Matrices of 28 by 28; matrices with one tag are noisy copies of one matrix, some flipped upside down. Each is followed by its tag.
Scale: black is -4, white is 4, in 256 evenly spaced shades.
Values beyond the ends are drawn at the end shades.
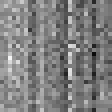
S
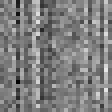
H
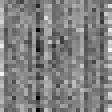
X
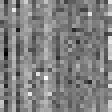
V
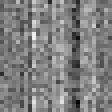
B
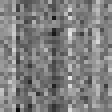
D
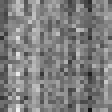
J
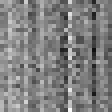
S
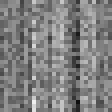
B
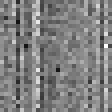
H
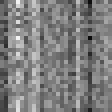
J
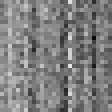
S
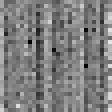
X
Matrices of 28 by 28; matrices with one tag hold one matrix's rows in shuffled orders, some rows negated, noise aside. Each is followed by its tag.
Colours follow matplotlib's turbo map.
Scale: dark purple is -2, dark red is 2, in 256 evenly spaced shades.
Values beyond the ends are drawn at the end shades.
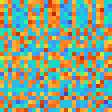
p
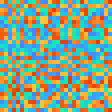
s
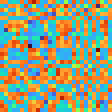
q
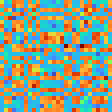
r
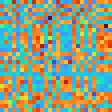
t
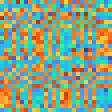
t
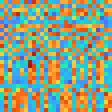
p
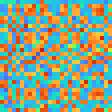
s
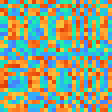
q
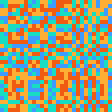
q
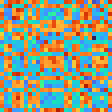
r
